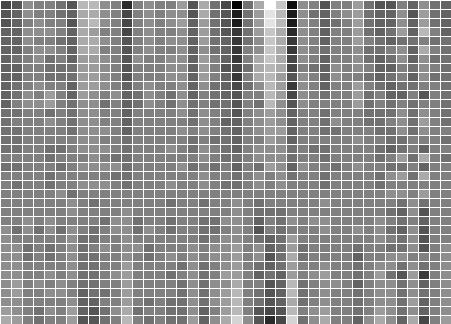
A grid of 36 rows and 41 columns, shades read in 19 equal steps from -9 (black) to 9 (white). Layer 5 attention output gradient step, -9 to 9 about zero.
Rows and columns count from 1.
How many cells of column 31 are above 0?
4
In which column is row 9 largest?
25
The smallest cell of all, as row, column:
1, 22
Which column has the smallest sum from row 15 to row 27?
39
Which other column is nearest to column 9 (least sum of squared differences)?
8
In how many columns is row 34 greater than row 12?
17
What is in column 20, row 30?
0
